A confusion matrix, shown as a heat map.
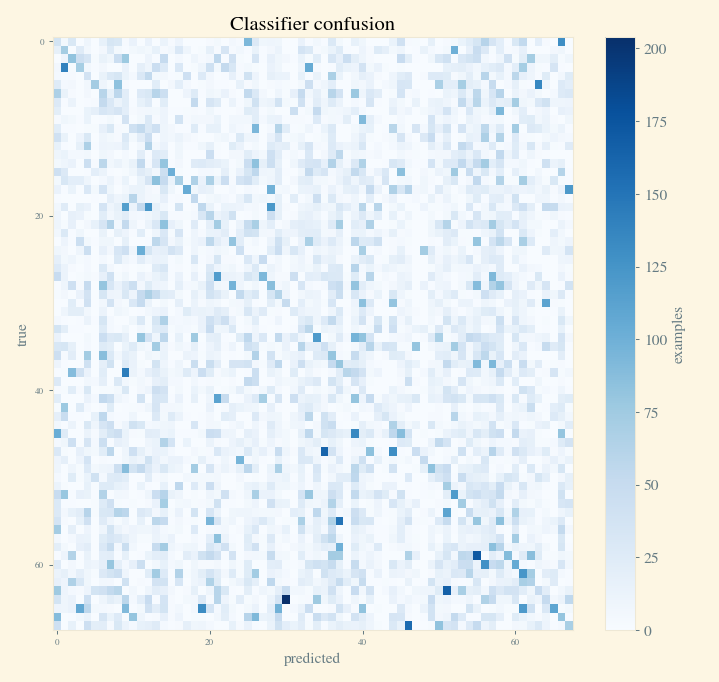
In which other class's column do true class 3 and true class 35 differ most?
1
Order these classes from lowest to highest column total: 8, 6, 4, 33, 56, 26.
8, 33, 4, 56, 26, 6
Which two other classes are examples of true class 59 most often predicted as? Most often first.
55, 62
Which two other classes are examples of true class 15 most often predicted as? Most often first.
45, 52
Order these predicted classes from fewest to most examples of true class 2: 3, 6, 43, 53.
43, 6, 53, 3
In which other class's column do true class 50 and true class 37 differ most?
57
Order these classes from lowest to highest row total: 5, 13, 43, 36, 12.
13, 43, 12, 5, 36
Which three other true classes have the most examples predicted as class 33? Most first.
3, 52, 23
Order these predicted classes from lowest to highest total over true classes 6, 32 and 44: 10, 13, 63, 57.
63, 10, 57, 13
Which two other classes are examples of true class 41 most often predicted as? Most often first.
21, 39
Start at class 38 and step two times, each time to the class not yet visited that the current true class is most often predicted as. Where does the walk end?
40
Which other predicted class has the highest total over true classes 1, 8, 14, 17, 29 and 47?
44
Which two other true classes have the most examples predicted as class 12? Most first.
19, 29
